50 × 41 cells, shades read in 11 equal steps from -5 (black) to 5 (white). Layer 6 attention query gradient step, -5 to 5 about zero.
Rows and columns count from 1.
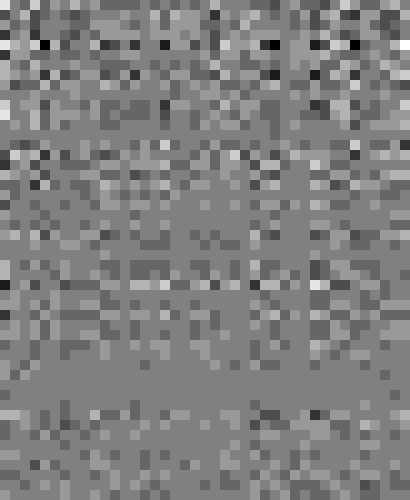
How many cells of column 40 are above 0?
16
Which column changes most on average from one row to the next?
1
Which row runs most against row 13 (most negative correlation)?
9
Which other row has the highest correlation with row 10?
7
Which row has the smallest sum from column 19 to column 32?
8
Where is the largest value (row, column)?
5, 41
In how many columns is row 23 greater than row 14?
6
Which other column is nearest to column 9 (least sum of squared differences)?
29
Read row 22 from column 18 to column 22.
0 0 0 0 0
